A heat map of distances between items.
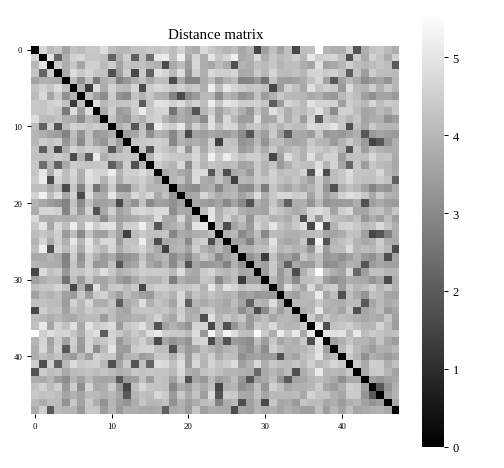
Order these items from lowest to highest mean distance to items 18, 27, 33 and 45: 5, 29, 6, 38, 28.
28, 6, 38, 29, 5
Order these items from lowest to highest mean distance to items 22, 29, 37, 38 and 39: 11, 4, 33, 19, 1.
4, 11, 33, 19, 1
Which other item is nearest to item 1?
41
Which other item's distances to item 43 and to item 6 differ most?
19
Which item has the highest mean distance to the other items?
37
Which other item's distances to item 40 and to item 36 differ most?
23
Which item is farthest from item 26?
1
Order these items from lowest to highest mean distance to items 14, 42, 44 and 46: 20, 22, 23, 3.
20, 22, 3, 23
